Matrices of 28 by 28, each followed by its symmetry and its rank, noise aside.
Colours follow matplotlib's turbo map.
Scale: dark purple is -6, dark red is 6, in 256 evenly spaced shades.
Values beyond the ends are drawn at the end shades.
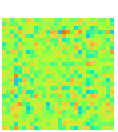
antisymmetric, rank four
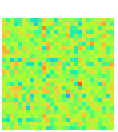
antisymmetric, rank eight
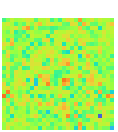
symmetric, rank eight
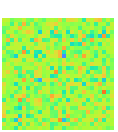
symmetric, rank six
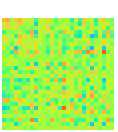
no symmetry, rank four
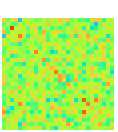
symmetric, rank eight
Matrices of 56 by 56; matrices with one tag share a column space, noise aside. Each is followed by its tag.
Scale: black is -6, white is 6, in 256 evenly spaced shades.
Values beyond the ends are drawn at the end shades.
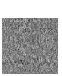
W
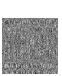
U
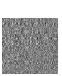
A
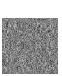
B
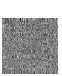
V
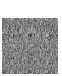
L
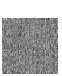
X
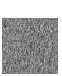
B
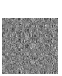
L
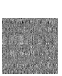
U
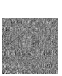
U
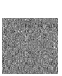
B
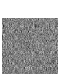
B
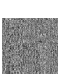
X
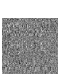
B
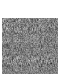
W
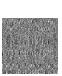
U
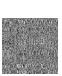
U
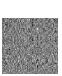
W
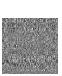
W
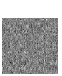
B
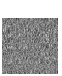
L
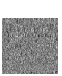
L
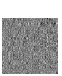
A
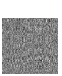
W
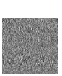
W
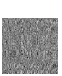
U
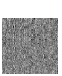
V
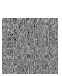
V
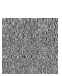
V
